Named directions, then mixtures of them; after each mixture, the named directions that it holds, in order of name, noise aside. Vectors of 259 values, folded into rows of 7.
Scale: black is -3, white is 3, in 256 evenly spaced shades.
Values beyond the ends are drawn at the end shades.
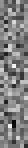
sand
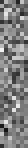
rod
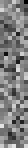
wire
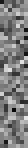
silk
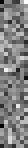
rod, silk, wire.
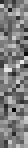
silk.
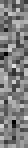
sand, silk, wire.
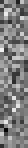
rod.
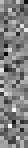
sand, silk, wire.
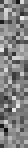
rod.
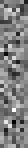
rod, sand, wire.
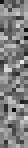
silk.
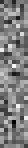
rod, sand, silk.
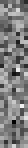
sand, silk, wire.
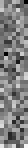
wire.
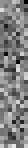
wire.
